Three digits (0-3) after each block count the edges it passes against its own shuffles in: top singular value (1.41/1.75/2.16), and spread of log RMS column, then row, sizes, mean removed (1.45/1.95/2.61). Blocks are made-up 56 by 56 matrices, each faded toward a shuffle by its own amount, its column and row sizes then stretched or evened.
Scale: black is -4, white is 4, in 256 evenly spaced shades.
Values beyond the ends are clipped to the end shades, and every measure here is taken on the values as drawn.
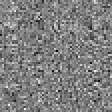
2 1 0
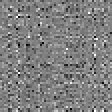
3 2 1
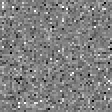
0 1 0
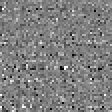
1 1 2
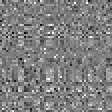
3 0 2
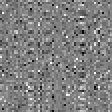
3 2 0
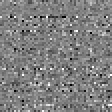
0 1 3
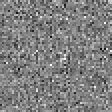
2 1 0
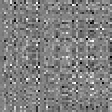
3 3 2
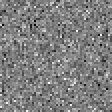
0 0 0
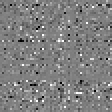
0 2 3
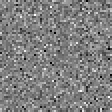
1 1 0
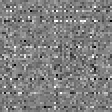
0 1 3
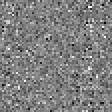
1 1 0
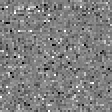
0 0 1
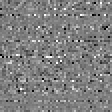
0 0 3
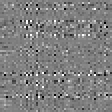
3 2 3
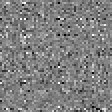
1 1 2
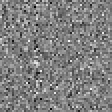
1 2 0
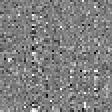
2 2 1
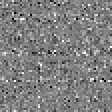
0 1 2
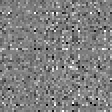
2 2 2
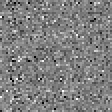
0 1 2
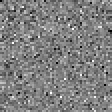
1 0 0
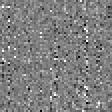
1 2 0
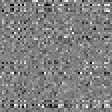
3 1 3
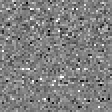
1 0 2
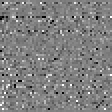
2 0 3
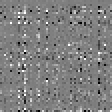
2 3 3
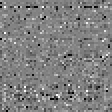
2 0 2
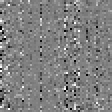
1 3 1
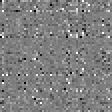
1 2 2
